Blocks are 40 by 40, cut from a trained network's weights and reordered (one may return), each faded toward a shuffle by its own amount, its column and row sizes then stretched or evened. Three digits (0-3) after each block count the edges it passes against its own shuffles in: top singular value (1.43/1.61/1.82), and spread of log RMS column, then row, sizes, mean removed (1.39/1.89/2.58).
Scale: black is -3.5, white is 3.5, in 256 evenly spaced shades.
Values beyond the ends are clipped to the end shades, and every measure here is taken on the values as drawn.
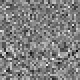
2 1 1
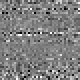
2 0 3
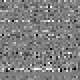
0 0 3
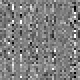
3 3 0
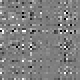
3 3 3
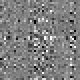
2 3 2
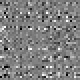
1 2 3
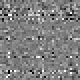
1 1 3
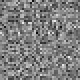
3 0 2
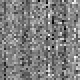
2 2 0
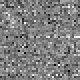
0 1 2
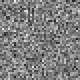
0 1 0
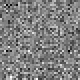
2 1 1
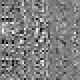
3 3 1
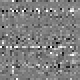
0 1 3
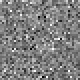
0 0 1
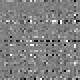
0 1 3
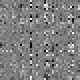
0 3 2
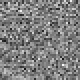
1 0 1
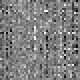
1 3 1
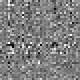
1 2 2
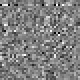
2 1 2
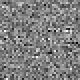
0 0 1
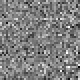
0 1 1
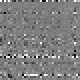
2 1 3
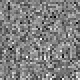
2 0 1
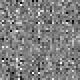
0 2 2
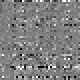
1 2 3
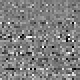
1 1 3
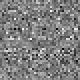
1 0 2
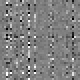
2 3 1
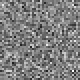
2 0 1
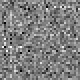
1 1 1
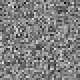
1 0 0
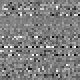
0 0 3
